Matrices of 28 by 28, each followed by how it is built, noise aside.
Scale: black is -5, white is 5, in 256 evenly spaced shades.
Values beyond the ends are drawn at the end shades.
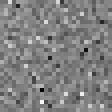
sparse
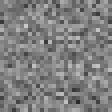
blocks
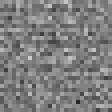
blocks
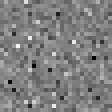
sparse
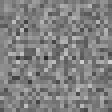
repeating columns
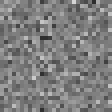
repeating rows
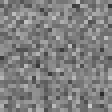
repeating columns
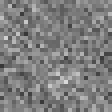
Toeplitz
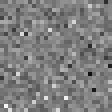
sparse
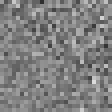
upper triangular
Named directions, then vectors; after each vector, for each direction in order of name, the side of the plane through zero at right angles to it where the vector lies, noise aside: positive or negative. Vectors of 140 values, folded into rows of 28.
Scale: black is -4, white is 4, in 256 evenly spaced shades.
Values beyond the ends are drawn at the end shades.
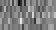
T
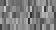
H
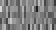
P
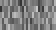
negative, negative, positive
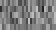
negative, negative, positive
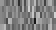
negative, positive, positive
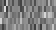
positive, negative, positive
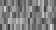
positive, positive, positive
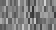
positive, negative, negative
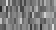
positive, negative, positive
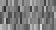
negative, positive, negative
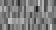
positive, positive, positive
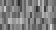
positive, positive, positive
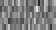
negative, negative, negative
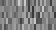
positive, negative, negative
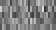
positive, positive, negative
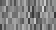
positive, negative, negative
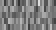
positive, positive, positive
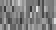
negative, negative, negative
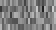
negative, negative, positive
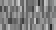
negative, negative, negative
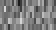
positive, positive, positive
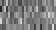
positive, negative, positive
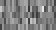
positive, positive, negative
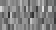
positive, positive, negative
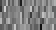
positive, negative, positive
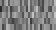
negative, negative, positive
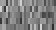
negative, positive, negative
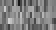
positive, positive, positive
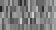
negative, negative, positive
